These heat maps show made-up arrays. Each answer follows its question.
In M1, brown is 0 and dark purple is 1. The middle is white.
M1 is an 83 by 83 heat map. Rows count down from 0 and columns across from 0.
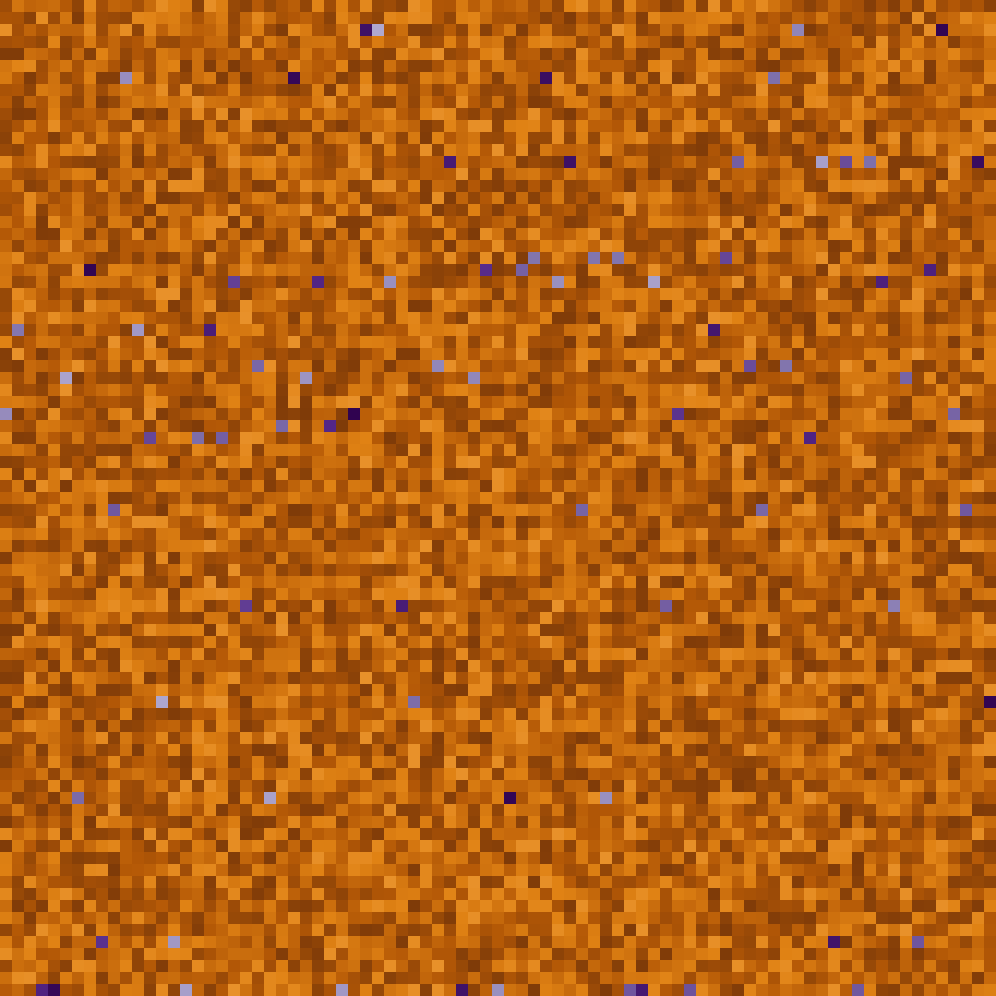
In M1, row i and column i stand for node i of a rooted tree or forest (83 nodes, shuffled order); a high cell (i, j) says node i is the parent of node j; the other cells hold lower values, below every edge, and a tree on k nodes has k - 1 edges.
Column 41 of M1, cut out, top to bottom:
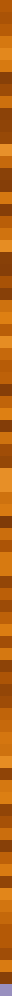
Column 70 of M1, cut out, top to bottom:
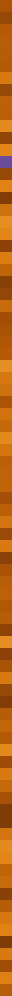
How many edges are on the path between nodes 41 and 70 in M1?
4
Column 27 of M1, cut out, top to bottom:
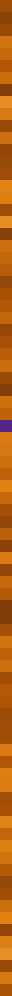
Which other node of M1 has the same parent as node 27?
23
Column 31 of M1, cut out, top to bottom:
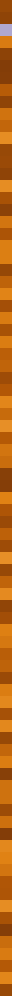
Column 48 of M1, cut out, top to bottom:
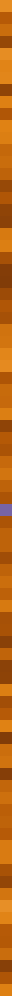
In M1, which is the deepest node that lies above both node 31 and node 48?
2
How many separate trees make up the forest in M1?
3
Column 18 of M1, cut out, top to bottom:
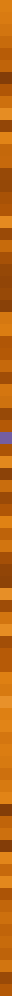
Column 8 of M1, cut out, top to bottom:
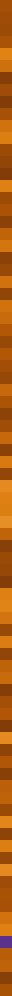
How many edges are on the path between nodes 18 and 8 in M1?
5
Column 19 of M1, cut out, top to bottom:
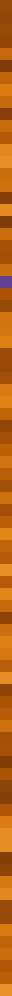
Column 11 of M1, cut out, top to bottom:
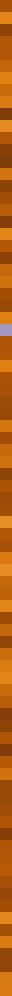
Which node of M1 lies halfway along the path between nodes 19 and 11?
35
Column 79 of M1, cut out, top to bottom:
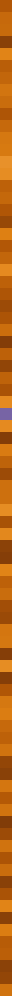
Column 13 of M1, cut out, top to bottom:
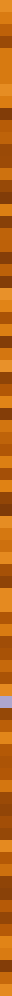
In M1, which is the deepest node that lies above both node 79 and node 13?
58
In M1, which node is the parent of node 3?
82
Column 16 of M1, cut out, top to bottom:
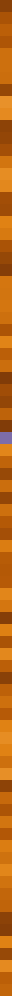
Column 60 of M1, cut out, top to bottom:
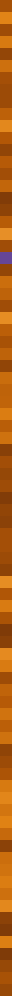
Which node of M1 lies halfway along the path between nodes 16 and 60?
30
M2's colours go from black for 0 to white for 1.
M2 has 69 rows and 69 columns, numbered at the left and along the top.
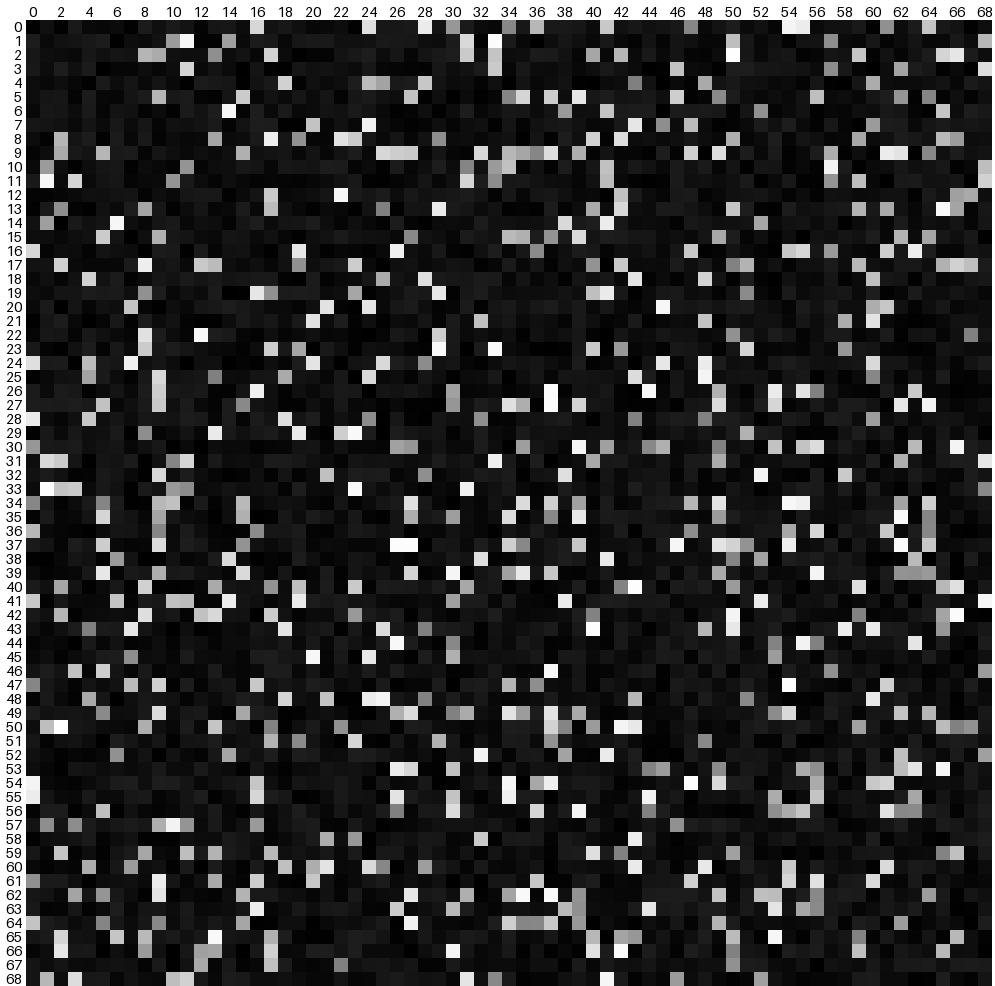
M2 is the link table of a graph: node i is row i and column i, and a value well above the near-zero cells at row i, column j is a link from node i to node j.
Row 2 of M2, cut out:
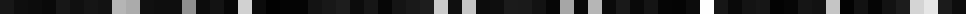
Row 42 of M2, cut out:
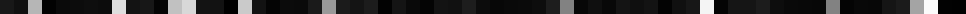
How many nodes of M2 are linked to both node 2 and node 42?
8
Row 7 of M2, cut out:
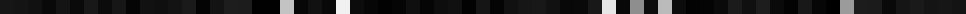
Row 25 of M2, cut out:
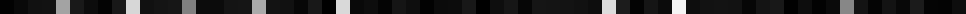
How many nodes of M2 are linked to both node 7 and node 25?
3
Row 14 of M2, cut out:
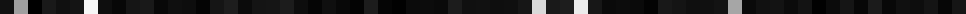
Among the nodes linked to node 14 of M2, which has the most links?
node 41
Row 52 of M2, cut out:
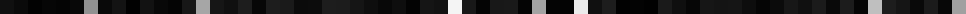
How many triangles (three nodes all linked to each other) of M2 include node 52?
8
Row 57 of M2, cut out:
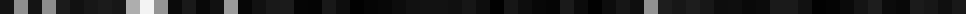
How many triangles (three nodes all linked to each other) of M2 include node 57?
5
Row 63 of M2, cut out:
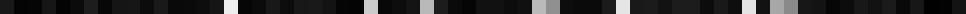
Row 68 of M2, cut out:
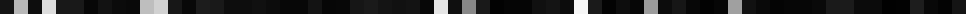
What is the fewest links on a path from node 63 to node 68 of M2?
3
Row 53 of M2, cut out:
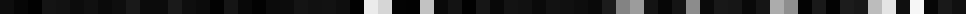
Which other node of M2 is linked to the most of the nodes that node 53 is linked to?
node 30
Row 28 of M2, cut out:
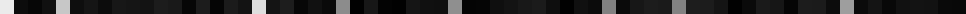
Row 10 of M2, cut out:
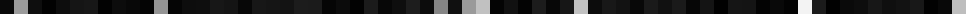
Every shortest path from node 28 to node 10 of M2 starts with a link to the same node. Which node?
node 0
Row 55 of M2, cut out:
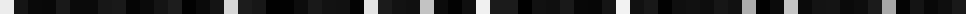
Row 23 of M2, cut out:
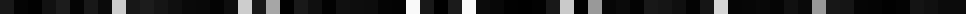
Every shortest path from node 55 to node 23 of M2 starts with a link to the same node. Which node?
node 16
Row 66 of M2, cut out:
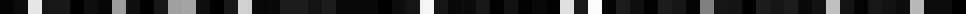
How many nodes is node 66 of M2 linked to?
11
